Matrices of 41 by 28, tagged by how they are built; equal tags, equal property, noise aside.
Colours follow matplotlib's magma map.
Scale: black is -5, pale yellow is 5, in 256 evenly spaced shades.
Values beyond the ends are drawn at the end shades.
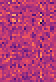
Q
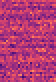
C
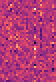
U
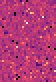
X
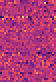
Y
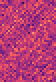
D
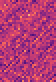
D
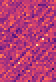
D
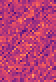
D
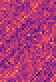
D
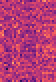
C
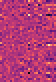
Q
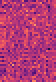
C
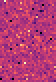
X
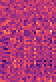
Q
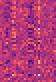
Q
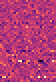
Y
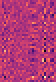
Q
